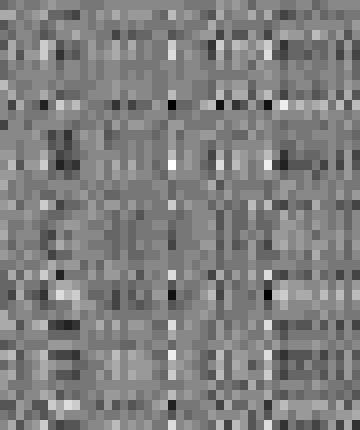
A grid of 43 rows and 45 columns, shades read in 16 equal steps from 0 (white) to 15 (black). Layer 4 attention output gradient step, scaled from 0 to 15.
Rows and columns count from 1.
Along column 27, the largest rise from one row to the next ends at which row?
5
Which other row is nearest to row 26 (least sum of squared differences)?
22
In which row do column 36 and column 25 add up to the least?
11
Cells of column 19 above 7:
19
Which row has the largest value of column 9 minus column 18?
33
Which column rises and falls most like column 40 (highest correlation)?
32
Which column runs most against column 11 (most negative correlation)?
14
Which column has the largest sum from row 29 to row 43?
36
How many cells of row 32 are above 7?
23
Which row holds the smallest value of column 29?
41
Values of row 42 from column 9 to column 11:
7 7 7
